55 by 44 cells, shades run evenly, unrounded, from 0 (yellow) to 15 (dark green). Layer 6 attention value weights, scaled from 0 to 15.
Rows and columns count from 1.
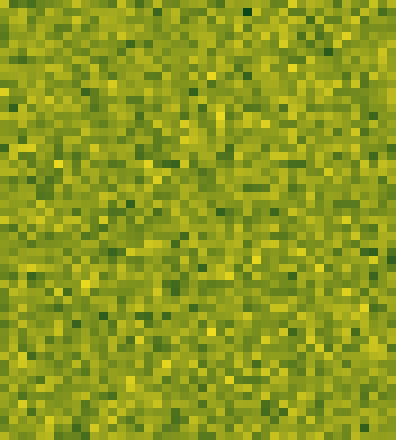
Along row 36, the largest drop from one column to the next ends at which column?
10
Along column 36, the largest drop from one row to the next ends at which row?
34
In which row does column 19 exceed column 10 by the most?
36
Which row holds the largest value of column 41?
54
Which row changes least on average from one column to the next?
25
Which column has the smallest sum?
27
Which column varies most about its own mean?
33
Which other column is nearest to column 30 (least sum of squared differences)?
35
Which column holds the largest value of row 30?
21
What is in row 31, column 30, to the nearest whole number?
3
